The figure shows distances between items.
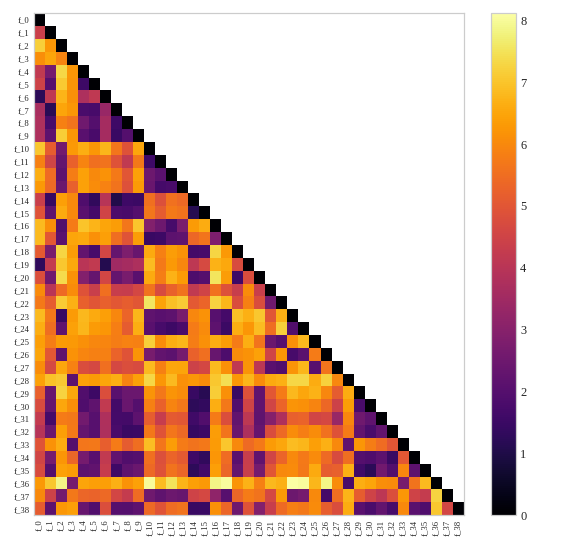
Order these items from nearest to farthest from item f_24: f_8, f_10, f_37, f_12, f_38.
f_12, f_10, f_37, f_8, f_38
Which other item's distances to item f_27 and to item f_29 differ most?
f_25
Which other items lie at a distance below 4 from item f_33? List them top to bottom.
f_3, f_28, f_36
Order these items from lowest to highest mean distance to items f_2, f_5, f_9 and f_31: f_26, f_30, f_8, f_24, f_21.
f_8, f_30, f_21, f_26, f_24
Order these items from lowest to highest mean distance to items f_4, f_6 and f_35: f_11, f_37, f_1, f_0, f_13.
f_1, f_0, f_37, f_11, f_13
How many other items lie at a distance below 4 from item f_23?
10
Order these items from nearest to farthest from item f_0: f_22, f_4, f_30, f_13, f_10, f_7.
f_7, f_4, f_30, f_22, f_13, f_10
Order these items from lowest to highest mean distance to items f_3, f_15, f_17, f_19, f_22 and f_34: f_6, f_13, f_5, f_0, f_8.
f_8, f_5, f_6, f_0, f_13
